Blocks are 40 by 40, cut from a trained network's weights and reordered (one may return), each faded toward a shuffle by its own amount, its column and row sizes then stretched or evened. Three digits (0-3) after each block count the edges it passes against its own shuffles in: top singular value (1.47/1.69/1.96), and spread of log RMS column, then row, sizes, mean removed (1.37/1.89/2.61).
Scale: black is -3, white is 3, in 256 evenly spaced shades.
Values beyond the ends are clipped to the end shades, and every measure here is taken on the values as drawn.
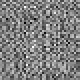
3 0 0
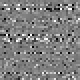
2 0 3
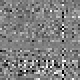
2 1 3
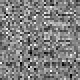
2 2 0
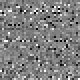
0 0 2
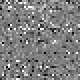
0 1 2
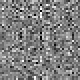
3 2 1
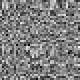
2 0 1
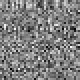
2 0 1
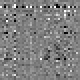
2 2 2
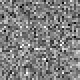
0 0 0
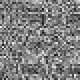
2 0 0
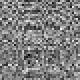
3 0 1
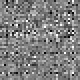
1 2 2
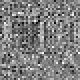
3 0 1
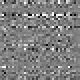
3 2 3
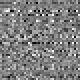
2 0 3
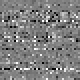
2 0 3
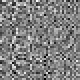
2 2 1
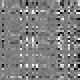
3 3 3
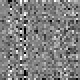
2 3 1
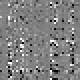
1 3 2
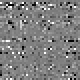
0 2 3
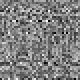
2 0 2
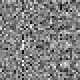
2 1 0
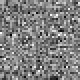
1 0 1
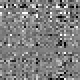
0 2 3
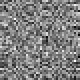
3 1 0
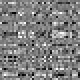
3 1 3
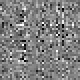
0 3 2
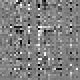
0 3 2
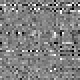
2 1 3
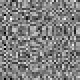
3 0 1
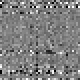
1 1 3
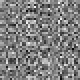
3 2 0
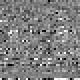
1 0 3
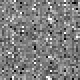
1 2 0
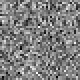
2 0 1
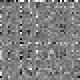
1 2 2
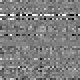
2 0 3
